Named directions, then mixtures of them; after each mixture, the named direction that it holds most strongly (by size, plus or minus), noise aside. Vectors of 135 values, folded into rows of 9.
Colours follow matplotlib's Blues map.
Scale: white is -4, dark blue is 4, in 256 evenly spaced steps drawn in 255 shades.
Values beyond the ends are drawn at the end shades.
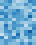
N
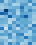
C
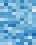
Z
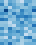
Z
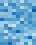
Z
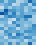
C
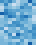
C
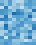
N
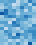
C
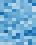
Z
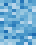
Z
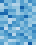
C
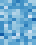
N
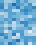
N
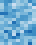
N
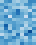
N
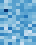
C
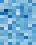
C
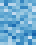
Z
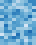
N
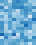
N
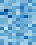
C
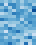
Z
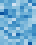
C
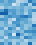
C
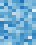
Z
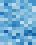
Z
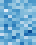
N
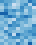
C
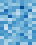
C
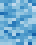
Z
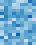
N
